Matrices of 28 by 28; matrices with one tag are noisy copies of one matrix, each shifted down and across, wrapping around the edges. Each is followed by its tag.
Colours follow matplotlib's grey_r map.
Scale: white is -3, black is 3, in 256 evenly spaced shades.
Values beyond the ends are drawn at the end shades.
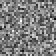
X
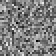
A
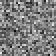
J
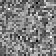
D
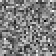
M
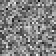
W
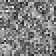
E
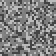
X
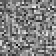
J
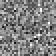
X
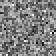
W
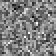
M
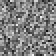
D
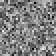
W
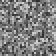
D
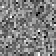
M
